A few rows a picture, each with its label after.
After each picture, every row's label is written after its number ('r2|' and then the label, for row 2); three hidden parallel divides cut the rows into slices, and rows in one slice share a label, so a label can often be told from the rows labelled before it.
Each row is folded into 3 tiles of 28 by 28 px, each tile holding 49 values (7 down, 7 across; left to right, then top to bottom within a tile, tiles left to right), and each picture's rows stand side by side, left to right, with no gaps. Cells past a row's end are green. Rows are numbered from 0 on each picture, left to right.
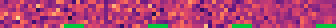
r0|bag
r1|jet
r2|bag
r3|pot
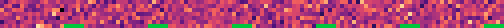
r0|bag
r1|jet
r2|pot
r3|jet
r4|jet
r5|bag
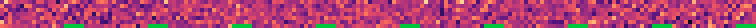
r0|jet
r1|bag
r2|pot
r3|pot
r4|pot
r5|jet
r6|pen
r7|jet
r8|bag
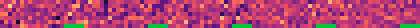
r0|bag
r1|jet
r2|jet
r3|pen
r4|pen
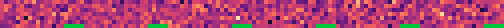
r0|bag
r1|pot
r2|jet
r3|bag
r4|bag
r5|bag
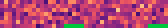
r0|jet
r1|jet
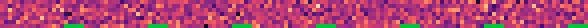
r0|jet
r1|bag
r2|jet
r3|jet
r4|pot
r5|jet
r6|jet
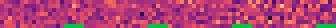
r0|pot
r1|pot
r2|pot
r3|jet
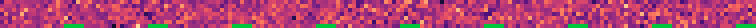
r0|pot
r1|jet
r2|pen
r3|pot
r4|jet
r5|jet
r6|pen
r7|bag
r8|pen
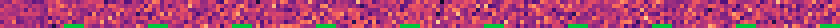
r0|pot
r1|jet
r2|bag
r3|bag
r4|bag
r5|jet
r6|jet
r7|jet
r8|bag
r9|bag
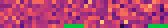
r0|pen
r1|jet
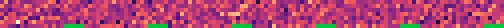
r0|jet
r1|bag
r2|bag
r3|bag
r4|pot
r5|bag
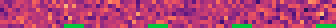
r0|pen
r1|pot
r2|pen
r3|bag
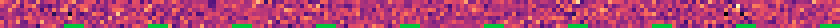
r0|jet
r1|jet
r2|pen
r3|jet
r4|pot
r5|pot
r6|jet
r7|pot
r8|jet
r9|pot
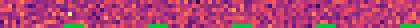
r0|bag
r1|pot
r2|pen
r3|pot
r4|pen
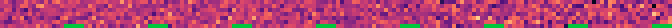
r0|pot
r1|pen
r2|pot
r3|pot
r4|pot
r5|jet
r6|jet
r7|bag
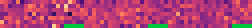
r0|jet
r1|pen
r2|pen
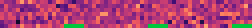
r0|bag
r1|pot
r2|bag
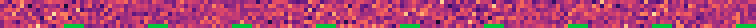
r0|bag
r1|pen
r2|pot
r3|bag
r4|bag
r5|bag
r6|pot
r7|bag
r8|pot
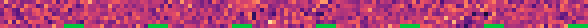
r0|jet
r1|pen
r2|pot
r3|jet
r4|pen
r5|jet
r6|pot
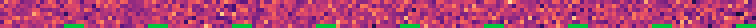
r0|pen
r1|pen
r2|bag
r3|pot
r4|jet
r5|pen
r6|jet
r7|pot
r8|jet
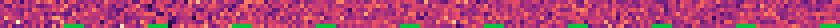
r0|jet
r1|bag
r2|bag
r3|pen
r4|pen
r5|jet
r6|pot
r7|pen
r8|pot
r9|pot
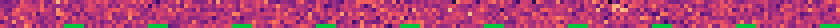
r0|pot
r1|pot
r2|pot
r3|pen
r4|bag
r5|pen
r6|pen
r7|jet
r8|pot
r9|pen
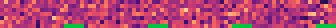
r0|jet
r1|bag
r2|bag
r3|bag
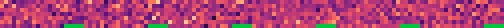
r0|jet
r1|jet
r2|jet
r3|pot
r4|pot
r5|bag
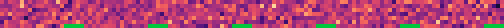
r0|bag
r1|pot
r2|jet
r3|bag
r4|jet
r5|jet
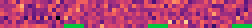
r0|bag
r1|pot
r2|jet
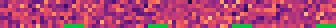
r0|bag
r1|jet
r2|jet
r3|bag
